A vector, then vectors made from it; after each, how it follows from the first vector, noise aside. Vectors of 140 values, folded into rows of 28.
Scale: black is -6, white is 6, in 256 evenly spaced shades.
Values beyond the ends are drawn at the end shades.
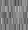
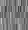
sign-scrambled.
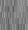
wrapped around, shrunk.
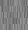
wrapped around, shrunk.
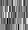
wrapped around, negated, scaled up.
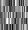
wrapped around, negated, scaled up.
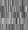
reversed.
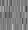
reversed, negated, partly zeroed.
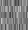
copied.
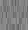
wrapped around, shrunk.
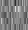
copied.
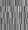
sign-scrambled.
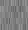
wrapped around, shrunk.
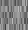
copied.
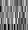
wrapped around, negated, scaled up.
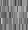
copied.
